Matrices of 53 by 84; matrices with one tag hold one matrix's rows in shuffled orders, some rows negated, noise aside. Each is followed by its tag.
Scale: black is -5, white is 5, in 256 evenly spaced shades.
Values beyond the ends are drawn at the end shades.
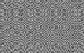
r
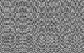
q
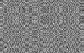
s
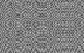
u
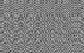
r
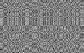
s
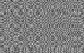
r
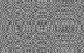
u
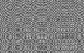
u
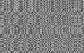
r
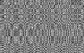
r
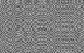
u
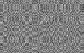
s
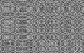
q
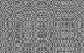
u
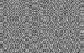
s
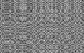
q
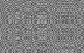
u
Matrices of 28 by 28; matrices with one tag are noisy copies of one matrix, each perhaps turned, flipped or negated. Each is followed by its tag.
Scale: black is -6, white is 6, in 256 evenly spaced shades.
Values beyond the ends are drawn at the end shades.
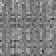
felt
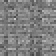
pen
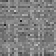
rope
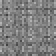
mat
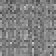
mat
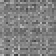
mat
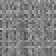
mat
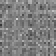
mat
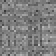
felt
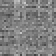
pen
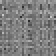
mat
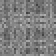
felt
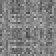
felt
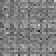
mat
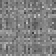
rope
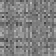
rope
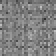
mat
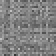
mat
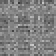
rope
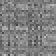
felt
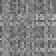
pen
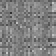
rope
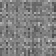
rope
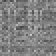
felt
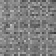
mat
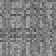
felt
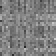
pen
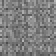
mat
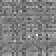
rope
